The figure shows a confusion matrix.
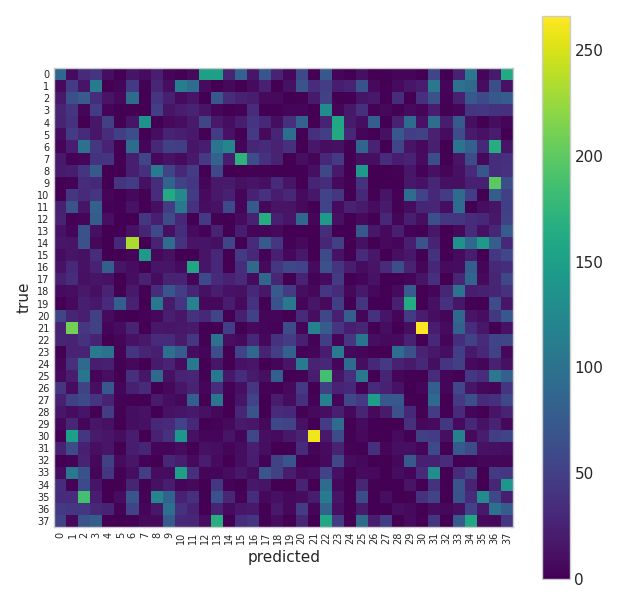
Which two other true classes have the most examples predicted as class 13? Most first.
37, 0
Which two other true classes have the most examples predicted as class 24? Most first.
20, 27
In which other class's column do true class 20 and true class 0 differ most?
12
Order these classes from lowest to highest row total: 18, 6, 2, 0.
18, 2, 0, 6
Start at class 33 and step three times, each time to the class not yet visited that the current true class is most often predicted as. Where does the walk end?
36
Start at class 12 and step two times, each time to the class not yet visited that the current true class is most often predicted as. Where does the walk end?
34
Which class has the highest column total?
22
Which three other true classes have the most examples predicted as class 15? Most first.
7, 0, 23
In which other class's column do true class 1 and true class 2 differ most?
10
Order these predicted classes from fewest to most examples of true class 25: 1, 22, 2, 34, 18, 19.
19, 1, 34, 18, 2, 22
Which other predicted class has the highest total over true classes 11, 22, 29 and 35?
2
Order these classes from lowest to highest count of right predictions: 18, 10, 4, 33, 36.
33, 4, 18, 36, 10
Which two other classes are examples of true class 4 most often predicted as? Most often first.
23, 7
